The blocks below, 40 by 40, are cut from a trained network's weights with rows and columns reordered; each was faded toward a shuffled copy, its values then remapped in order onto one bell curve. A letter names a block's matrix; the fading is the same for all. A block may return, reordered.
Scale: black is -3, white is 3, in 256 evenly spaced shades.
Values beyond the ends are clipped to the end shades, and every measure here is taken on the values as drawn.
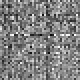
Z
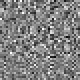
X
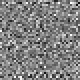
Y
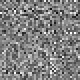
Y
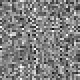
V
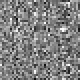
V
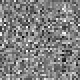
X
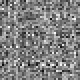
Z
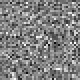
X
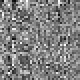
V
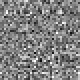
Y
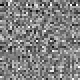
Y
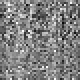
Z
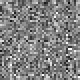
V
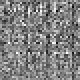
Z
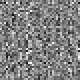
V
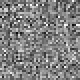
Y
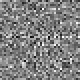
Y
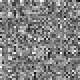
V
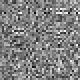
Y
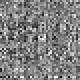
Z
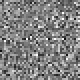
Y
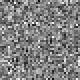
V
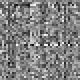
Z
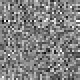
Y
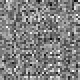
V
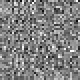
X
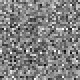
Y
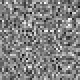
X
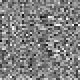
Y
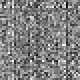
Z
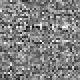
Y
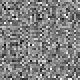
X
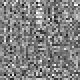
V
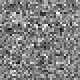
Y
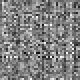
Z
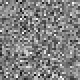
V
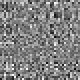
X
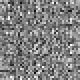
V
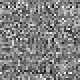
Y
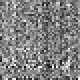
Z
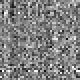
Z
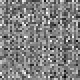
Z
